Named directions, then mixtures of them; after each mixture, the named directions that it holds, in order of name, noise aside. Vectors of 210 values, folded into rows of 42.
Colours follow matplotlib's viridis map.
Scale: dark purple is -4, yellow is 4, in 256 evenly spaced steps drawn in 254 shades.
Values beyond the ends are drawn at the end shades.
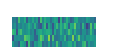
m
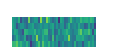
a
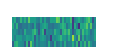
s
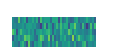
m.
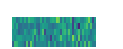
s.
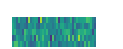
a, m, s.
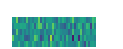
m, s.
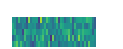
a, m, s.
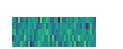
a, m.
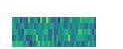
a.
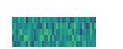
m.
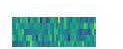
a.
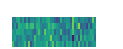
s.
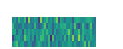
a, m, s.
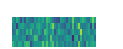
a, m, s.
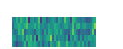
a, s.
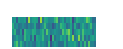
a, m, s.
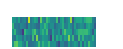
a, s.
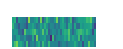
a, s.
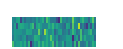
a, s.
